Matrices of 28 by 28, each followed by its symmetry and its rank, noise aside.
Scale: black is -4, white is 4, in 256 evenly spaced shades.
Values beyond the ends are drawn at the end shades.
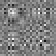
symmetric, rank three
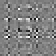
no symmetry, rank two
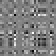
symmetric, rank two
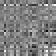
no symmetry, rank two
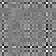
symmetric, rank one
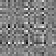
antisymmetric, rank two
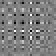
symmetric, rank one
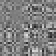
antisymmetric, rank two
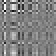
no symmetry, rank one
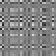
no symmetry, rank one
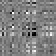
symmetric, rank two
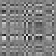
no symmetry, rank one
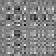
symmetric, rank two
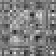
symmetric, rank three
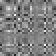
symmetric, rank two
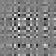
symmetric, rank one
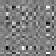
antisymmetric, rank two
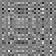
no symmetry, rank two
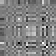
symmetric, rank two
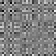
symmetric, rank two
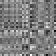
antisymmetric, rank two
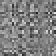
no symmetry, rank three
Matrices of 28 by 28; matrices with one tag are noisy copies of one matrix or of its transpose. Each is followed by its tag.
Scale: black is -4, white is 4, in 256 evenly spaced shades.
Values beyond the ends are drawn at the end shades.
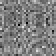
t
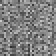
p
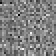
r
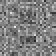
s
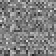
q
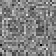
s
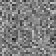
q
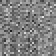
p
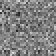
q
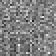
p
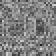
s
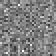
p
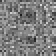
s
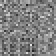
p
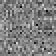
p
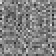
t
